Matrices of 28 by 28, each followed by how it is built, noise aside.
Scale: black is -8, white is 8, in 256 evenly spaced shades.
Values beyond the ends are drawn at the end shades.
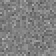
noise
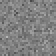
noise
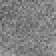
smooth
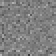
low rank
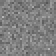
noise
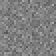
repeating rows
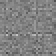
low rank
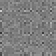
low rank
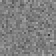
noise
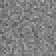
noise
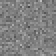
repeating rows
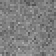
smooth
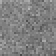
smooth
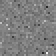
sparse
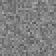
noise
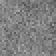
smooth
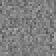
low rank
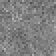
smooth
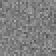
noise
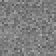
noise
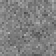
smooth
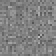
low rank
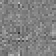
low rank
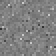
sparse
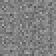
repeating rows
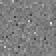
sparse
